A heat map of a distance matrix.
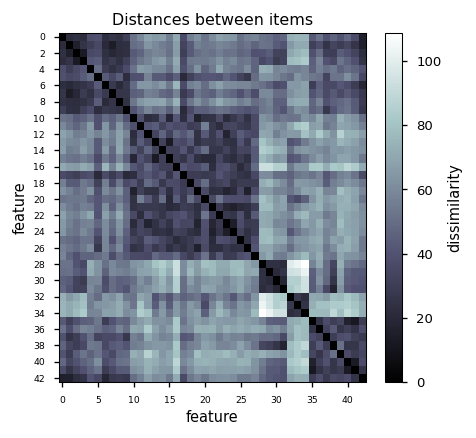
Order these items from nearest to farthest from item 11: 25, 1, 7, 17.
25, 17, 7, 1
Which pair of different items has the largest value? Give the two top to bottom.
28, 34
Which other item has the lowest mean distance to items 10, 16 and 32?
15
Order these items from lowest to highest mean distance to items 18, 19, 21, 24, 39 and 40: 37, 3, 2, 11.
11, 2, 37, 3
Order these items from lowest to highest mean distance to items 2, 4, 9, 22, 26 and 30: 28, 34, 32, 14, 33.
14, 28, 32, 33, 34
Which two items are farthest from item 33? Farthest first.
28, 29
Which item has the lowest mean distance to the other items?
17
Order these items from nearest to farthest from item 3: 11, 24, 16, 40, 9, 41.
9, 41, 40, 11, 24, 16
